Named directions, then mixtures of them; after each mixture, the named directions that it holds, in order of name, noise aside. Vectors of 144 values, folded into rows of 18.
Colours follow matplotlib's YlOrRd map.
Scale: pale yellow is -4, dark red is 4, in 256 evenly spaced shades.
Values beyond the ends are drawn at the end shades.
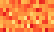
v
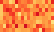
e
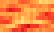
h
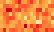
e, h, v.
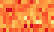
e, h, v.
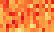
e, h, v.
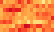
e, h.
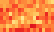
e, h, v.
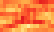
h.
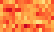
e, h.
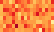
e.
